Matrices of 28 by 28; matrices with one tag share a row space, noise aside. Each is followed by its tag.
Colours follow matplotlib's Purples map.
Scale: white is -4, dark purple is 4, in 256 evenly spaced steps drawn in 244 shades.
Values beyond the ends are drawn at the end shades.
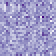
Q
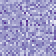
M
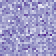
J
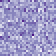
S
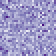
S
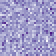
Q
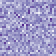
M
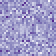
M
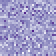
M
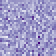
S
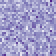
Q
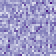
M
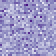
J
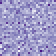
J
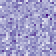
Q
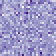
J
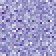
Q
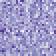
Q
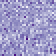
M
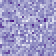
J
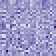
Q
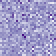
M
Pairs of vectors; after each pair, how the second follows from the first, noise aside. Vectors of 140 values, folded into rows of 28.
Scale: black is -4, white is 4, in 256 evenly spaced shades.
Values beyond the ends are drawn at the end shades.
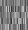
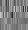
wrapped around, negated, partly zeroed.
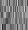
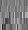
partly zeroed.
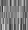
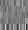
wrapped around, negated, partly zeroed.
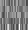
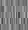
wrapped around, negated, shrunk.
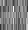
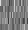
reversed, partly zeroed.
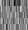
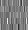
reversed, partly zeroed.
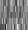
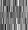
copied.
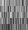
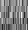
copied.
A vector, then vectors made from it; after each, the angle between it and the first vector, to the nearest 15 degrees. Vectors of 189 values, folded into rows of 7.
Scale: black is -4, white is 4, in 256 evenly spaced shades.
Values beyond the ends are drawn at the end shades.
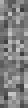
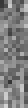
135 degrees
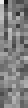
60 degrees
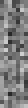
150 degrees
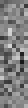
75 degrees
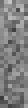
105 degrees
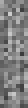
15 degrees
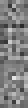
45 degrees
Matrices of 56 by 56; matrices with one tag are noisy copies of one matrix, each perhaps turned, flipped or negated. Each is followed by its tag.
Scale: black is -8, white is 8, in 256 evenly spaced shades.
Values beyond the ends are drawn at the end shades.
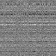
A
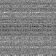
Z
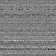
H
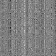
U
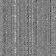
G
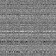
A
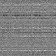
G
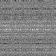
Z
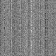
U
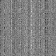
U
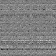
H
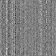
H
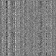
H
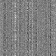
G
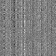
A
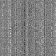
U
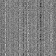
G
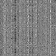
G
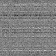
G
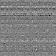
H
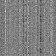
G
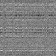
G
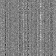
G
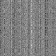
U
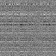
A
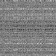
Z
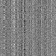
A
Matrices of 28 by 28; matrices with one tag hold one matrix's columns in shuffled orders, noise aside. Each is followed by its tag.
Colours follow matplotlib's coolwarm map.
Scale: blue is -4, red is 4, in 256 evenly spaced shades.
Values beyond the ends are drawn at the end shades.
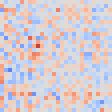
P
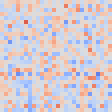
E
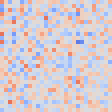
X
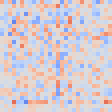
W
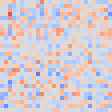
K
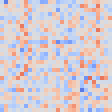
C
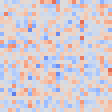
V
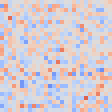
E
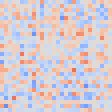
K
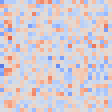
V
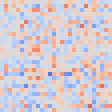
E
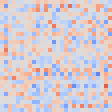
E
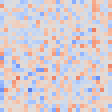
C
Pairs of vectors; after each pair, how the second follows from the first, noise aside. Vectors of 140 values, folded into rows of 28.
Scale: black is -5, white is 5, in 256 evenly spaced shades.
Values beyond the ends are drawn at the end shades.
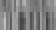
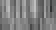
reversed, negated.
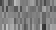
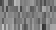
copied.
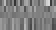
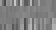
negated, partly zeroed.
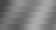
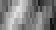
reversed, scaled up.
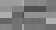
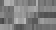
wrapped around.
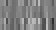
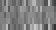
wrapped around.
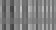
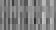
reversed, negated.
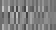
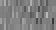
reversed, negated, partly zeroed.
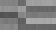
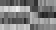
reversed, scaled up.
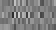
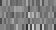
wrapped around.
